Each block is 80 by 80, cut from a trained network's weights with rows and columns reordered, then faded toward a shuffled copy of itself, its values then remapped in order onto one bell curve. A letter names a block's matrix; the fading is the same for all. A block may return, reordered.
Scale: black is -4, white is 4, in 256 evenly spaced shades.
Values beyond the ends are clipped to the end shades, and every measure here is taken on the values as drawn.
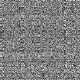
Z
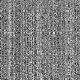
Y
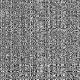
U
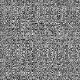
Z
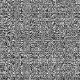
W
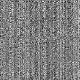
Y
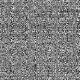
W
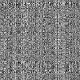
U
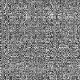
Z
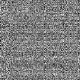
W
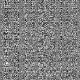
W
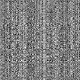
Y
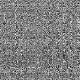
W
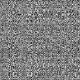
Z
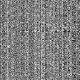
Y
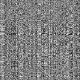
U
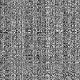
U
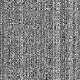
Y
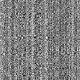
Y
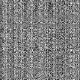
Y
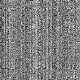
Y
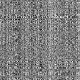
U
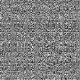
W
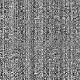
Y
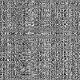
U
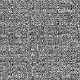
W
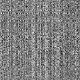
Y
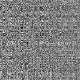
W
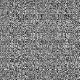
Z
